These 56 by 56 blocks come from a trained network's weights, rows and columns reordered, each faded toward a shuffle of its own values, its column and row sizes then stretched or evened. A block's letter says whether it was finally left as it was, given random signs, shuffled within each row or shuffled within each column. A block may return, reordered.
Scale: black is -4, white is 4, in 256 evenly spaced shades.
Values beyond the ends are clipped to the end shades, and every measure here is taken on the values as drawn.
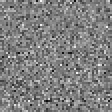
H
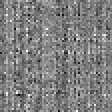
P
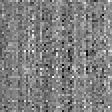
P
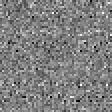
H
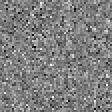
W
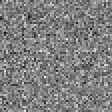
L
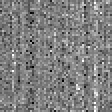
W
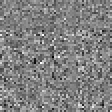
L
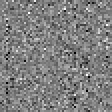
W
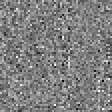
W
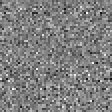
H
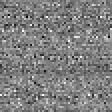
H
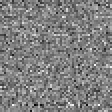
H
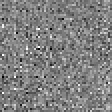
L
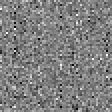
W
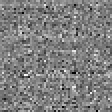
P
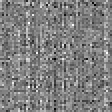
P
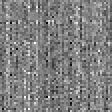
P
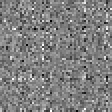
P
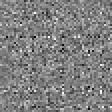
L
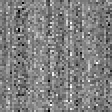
W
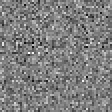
L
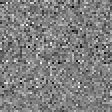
H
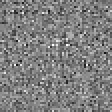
H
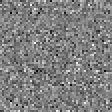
H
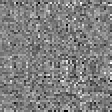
P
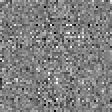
L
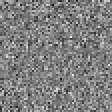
H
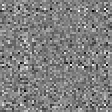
P
